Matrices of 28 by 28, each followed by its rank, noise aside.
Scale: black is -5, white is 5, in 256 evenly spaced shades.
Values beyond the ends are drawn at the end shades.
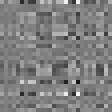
two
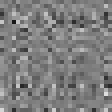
three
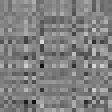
three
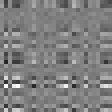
one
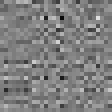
three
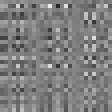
two
